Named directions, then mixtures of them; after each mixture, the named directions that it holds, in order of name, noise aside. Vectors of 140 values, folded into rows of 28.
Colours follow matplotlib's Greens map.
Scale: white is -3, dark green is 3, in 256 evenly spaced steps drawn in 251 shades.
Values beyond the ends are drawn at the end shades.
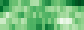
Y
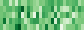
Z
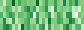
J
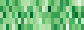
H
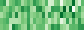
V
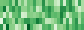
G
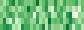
J.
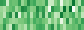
H, V.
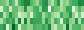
H.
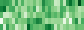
G, Y.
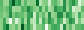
H, J, V.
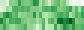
Y.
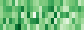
Z.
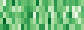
J.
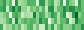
G, J.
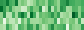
H, Y, Z.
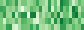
H, V, Z.
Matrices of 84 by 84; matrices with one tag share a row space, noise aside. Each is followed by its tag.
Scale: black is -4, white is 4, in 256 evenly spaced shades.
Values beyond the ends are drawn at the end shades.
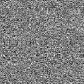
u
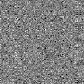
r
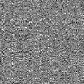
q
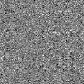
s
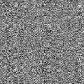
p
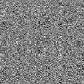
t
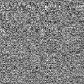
u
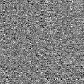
u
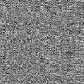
u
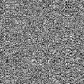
s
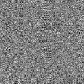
p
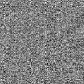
u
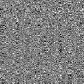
t
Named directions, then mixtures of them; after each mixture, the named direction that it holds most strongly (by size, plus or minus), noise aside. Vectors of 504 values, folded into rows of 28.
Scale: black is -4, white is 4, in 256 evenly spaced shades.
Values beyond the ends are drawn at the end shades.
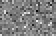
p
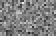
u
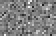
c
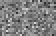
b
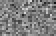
b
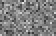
u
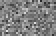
b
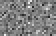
c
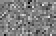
c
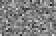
b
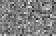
c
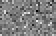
p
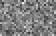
u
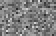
b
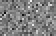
c
